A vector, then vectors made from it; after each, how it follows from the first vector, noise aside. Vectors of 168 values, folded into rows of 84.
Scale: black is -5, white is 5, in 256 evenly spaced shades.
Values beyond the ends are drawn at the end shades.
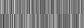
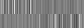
partly zeroed.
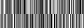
reversed, scaled up.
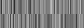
sign-scrambled.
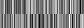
reversed, scaled up.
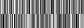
scaled up.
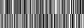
reversed, scaled up.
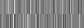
partly zeroed.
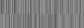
negated, shrunk.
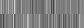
partly zeroed.
